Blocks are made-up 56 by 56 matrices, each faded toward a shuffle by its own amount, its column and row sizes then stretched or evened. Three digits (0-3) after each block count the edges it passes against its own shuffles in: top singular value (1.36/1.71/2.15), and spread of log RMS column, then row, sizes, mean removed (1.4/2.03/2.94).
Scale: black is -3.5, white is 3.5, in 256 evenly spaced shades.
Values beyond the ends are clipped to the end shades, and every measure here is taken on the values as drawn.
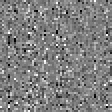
1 2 0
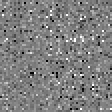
0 1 1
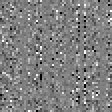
0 3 0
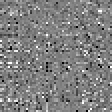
2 2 1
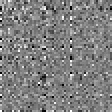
3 2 2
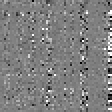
2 3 1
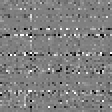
1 1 3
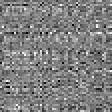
3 0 2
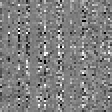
2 3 1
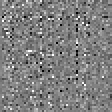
1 2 1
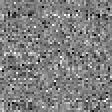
2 0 1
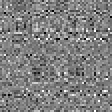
3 0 2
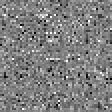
1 1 2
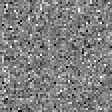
0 1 0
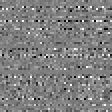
1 0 3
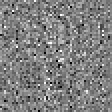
2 2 0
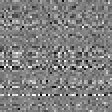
3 0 3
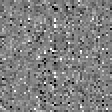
1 2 0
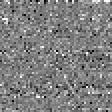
2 0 2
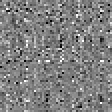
2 2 1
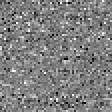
1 0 2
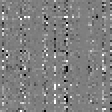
2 3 1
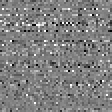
0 0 3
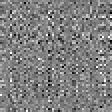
3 2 2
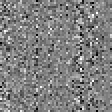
0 3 0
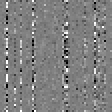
3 3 0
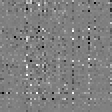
1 2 2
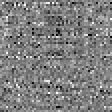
2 1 2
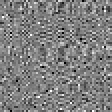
3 1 0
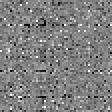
2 1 2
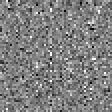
1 1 0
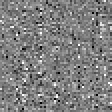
1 2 0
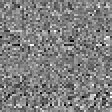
2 0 2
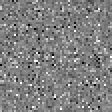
0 1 1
